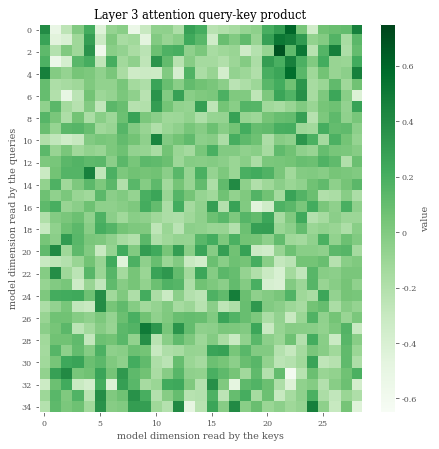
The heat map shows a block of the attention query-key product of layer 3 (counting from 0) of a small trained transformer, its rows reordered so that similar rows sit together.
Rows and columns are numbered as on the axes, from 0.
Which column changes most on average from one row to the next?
19
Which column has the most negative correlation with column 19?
0
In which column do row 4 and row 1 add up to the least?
9
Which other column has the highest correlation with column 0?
22
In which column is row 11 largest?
15
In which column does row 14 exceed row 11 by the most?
17
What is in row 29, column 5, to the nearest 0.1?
0.2
